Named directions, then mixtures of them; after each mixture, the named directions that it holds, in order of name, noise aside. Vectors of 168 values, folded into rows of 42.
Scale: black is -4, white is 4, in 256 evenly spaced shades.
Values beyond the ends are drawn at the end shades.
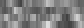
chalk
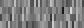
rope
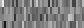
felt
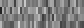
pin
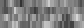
chalk.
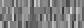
felt, rope.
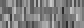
chalk, rope.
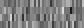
rope.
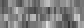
chalk.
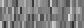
felt, pin, rope.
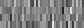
rope.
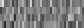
felt, pin.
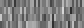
rope.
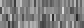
chalk, pin, rope.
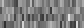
felt, pin.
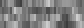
chalk.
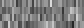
chalk, felt, rope.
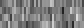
chalk, rope.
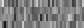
felt.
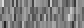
felt, rope.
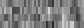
chalk, pin, rope.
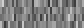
felt, rope.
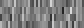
rope.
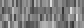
chalk, felt, rope.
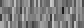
rope.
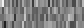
felt.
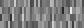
rope.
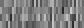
rope.
